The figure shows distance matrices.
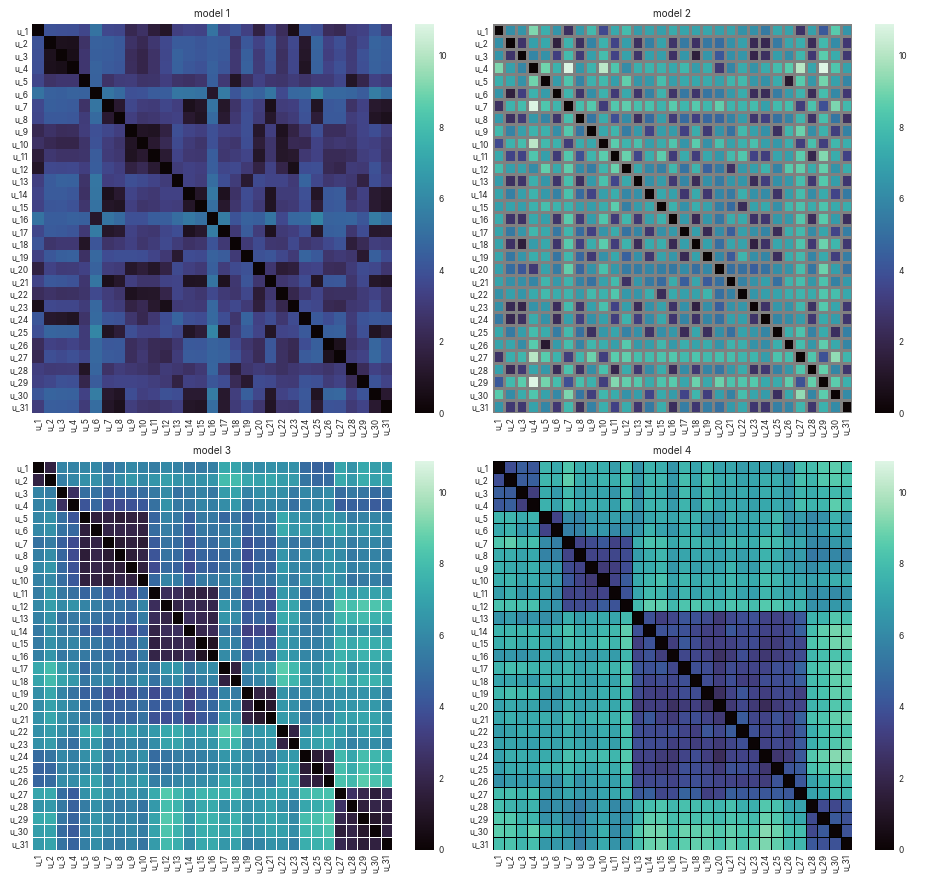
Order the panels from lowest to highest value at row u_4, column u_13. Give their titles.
model 1, model 3, model 4, model 2
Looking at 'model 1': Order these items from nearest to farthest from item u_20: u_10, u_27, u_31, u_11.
u_11, u_10, u_27, u_31
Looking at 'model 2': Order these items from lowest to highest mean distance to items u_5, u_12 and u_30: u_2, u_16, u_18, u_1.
u_2, u_16, u_18, u_1
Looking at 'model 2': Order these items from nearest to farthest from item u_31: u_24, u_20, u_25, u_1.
u_24, u_20, u_25, u_1
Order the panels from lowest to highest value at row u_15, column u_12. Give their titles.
model 3, model 1, model 2, model 4
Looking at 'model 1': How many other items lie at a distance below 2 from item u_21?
8
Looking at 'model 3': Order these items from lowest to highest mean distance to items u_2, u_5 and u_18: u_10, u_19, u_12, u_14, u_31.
u_10, u_14, u_19, u_12, u_31
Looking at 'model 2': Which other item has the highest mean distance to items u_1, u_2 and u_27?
u_4
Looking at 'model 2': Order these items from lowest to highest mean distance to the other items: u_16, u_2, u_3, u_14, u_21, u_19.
u_2, u_3, u_16, u_19, u_14, u_21
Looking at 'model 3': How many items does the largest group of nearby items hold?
6
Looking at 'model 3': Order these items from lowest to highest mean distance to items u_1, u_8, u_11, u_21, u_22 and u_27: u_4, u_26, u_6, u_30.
u_4, u_6, u_30, u_26
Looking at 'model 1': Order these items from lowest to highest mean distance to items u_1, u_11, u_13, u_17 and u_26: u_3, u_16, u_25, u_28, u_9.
u_9, u_28, u_25, u_3, u_16
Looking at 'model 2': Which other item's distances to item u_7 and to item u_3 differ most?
u_18
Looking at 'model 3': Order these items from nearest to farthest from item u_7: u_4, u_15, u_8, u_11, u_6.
u_8, u_6, u_4, u_11, u_15
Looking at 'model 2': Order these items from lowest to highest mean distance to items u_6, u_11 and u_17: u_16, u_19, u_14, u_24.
u_24, u_16, u_19, u_14
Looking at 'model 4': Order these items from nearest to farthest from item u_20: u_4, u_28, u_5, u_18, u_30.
u_18, u_5, u_4, u_28, u_30
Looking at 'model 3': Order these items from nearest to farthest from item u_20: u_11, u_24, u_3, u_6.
u_11, u_6, u_24, u_3
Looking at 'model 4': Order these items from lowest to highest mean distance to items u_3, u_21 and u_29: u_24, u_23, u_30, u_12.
u_23, u_24, u_30, u_12
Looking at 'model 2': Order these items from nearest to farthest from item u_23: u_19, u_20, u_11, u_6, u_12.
u_6, u_11, u_20, u_19, u_12
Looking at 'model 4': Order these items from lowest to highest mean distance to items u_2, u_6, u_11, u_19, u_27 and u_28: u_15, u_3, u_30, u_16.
u_16, u_15, u_3, u_30
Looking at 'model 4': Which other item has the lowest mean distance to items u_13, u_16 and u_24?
u_20
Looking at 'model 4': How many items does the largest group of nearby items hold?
15
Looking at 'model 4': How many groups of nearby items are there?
5
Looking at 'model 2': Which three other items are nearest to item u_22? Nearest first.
u_15, u_20, u_21
